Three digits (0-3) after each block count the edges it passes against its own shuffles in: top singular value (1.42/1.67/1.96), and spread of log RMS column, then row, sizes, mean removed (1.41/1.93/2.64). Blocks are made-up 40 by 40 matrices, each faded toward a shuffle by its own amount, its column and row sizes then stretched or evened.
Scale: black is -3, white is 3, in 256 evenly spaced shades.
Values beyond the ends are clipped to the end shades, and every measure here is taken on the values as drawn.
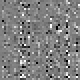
2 3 1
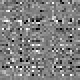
2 2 3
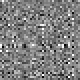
2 2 2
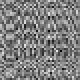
3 2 0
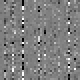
2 3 0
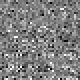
2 0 2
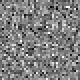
1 0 1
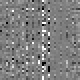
2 3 1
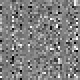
1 3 0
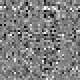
2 2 1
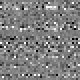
1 0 3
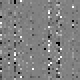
1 3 0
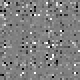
0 2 2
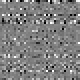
3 1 3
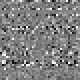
2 1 3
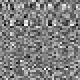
3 0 2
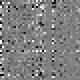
1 3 2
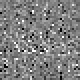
0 2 1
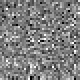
2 1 0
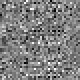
2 2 1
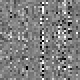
2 3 1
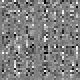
1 3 2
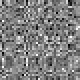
3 2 0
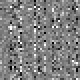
2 3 1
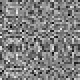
3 1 1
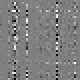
3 3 1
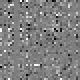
0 3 2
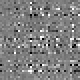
0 2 3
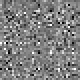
0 2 2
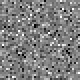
0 0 0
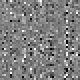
1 3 1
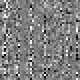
2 3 0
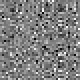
3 1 0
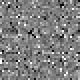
2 1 1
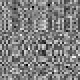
3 0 1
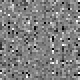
0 2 1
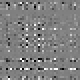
3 2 3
